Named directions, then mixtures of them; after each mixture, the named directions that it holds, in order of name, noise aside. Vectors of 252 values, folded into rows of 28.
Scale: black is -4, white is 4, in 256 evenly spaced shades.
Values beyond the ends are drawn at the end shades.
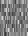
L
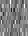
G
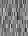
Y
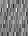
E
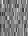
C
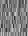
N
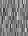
Y.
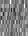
G.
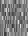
L.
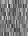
E, G, L.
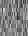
Y.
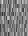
C, L.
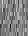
C, E, Y.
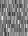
L, Y.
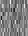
G.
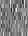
E, G, N.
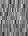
E, G, Y.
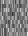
L, N, Y.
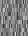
E, Y.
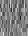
G, N.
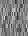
Y.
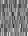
L, N.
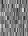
C.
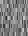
C, E, Y.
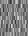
G, N, Y.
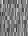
C.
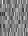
C.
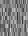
C, Y.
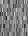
C, E.
